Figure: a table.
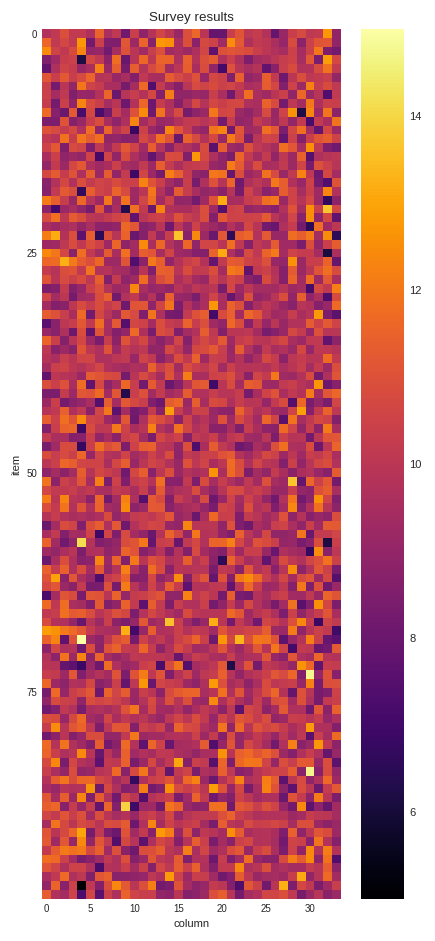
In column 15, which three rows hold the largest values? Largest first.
23, 83, 62
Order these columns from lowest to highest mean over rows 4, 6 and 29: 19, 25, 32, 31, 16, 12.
12, 25, 19, 16, 31, 32
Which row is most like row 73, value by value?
84
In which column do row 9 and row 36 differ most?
29
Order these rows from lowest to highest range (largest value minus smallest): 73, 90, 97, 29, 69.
90, 29, 73, 69, 97
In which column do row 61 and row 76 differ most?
19
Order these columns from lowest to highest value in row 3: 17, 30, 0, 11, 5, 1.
0, 1, 17, 5, 30, 11
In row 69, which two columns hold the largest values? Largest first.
4, 22
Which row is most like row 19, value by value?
25
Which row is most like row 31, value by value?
50
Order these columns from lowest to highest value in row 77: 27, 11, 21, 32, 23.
32, 11, 21, 23, 27
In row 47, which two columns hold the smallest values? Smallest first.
4, 17
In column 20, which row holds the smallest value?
60
